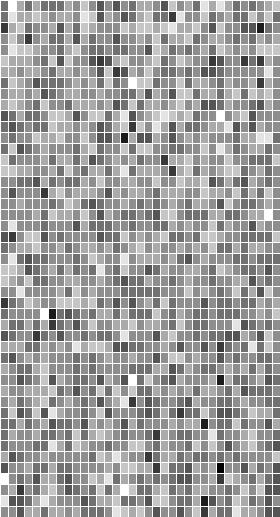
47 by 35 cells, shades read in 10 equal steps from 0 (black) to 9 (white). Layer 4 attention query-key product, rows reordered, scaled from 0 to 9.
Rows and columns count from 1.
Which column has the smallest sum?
28
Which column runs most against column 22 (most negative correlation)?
33
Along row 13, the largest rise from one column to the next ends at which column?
17
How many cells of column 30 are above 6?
8
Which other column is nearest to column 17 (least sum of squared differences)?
25
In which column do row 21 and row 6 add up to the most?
2
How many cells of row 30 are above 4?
23
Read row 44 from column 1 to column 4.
9 5 4 5
